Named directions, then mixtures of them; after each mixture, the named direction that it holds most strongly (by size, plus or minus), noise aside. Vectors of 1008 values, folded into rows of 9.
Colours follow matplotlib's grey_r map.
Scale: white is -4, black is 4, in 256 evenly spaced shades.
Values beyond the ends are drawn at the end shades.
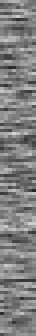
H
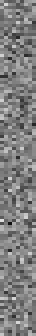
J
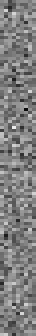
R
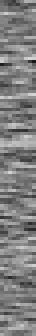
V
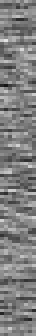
H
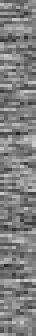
H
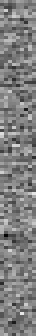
R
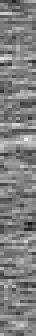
V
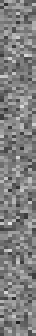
J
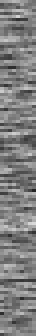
H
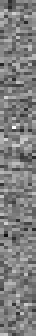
R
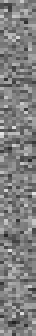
R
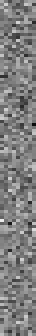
J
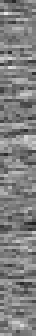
H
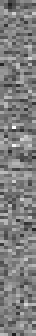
R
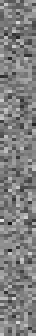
J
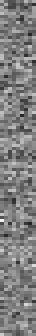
J
